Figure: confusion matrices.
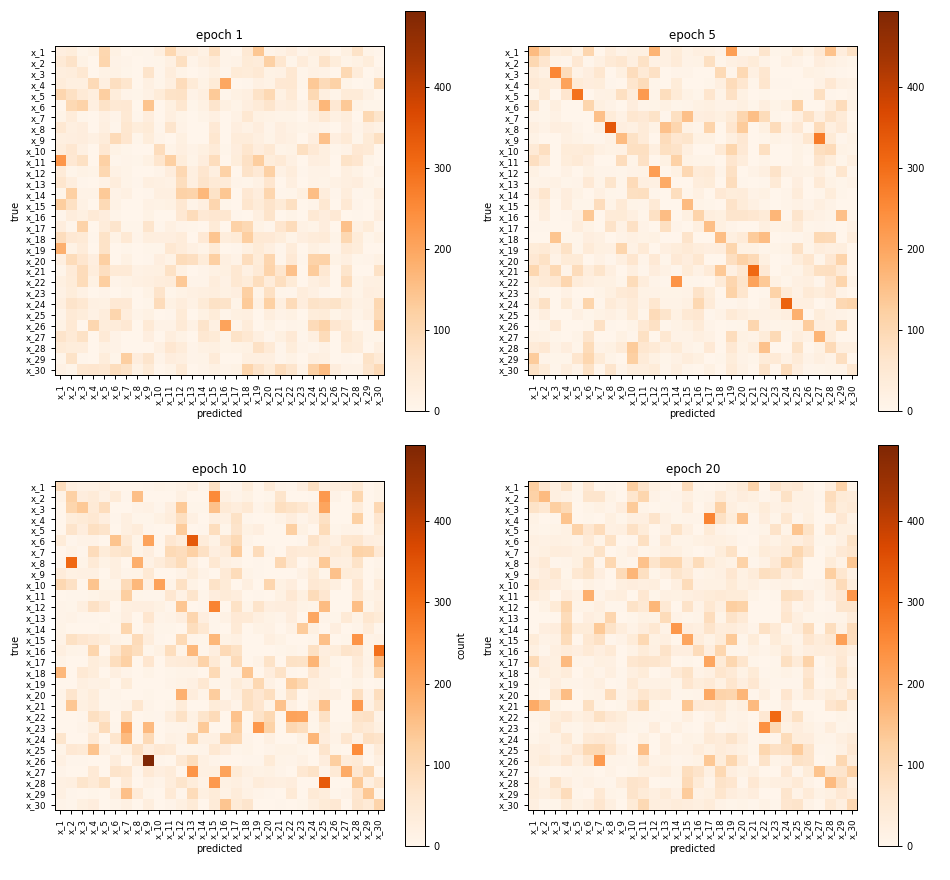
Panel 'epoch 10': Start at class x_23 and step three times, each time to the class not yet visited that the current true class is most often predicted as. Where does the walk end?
x_17
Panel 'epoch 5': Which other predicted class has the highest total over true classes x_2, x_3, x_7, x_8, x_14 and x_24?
x_20
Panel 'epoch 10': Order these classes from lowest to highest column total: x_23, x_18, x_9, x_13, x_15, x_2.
x_18, x_23, x_2, x_9, x_13, x_15
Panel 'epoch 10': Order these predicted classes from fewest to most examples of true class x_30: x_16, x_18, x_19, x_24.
x_19, x_24, x_18, x_16
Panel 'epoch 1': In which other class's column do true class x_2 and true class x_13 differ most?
x_5
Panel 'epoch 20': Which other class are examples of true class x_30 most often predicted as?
x_11
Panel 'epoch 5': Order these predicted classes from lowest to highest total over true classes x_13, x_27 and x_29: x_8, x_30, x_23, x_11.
x_30, x_8, x_11, x_23
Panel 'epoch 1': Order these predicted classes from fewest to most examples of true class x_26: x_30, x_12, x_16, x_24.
x_12, x_24, x_30, x_16
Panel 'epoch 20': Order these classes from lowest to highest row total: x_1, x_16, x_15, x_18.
x_18, x_16, x_1, x_15
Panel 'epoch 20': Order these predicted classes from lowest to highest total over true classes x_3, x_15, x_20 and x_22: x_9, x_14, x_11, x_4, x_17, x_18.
x_14, x_9, x_11, x_17, x_18, x_4
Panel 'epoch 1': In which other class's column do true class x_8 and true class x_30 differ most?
x_25
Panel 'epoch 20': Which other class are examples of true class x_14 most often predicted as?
x_7
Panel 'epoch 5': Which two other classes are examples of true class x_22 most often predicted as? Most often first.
x_14, x_21
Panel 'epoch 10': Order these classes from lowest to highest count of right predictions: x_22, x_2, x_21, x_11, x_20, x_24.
x_11, x_20, x_2, x_21, x_24, x_22
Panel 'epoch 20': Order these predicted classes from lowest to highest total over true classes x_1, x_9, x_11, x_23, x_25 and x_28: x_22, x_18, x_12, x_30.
x_12, x_18, x_30, x_22
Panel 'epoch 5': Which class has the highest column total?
x_19
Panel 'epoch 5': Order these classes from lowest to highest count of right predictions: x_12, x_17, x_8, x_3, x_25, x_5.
x_17, x_25, x_12, x_3, x_5, x_8
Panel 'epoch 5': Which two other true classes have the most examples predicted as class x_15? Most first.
x_7, x_12
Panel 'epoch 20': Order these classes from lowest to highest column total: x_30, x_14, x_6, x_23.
x_14, x_23, x_6, x_30
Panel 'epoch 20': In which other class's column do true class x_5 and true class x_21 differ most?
x_1
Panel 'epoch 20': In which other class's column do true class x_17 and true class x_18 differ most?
x_4
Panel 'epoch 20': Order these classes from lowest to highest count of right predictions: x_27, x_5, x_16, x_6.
x_6, x_16, x_5, x_27
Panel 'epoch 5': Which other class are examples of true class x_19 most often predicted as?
x_9
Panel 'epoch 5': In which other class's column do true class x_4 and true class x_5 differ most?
x_11
